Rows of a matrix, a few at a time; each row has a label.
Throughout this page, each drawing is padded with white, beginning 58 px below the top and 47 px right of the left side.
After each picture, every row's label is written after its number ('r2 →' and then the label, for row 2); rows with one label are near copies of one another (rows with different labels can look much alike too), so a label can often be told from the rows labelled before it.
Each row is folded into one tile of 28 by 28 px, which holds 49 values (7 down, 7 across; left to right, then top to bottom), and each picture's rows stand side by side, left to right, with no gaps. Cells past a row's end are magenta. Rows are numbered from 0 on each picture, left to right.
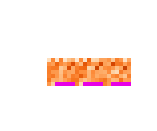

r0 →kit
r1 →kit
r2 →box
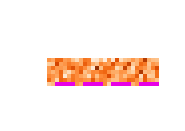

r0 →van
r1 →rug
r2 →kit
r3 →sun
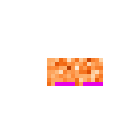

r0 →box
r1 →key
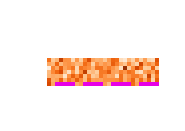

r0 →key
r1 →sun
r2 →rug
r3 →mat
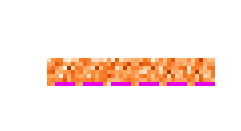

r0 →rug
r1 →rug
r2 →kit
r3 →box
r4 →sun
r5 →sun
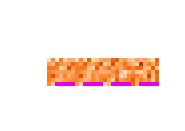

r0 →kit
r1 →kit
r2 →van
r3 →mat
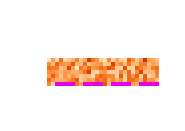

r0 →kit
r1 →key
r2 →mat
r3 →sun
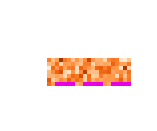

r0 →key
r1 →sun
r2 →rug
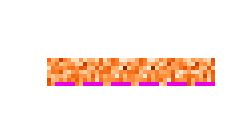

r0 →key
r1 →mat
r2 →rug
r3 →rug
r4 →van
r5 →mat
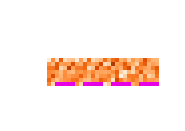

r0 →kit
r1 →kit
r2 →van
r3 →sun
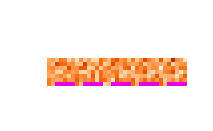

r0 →box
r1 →mat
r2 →van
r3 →key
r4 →key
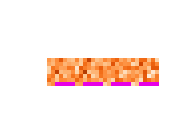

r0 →sun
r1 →sun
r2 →van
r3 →van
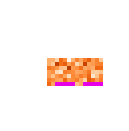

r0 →box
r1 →van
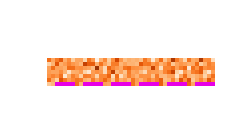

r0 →van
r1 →box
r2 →sun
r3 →box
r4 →key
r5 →key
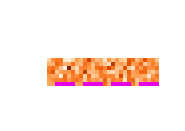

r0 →rug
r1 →sun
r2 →mat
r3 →key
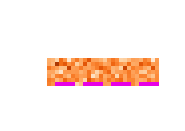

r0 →box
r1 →van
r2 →rug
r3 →box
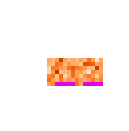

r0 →sun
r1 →box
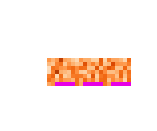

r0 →sun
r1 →mat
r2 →mat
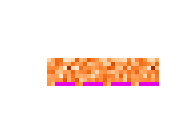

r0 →rug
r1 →key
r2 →mat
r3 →rug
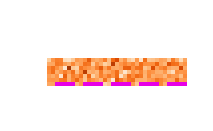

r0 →rug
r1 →sun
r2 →van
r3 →kit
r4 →box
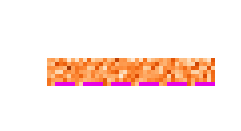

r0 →box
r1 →kit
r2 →key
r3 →kit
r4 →sun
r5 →mat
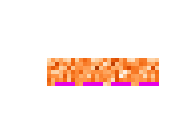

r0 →mat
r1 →rug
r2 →van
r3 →rug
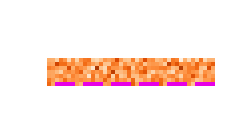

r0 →box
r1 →rug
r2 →sun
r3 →key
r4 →box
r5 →kit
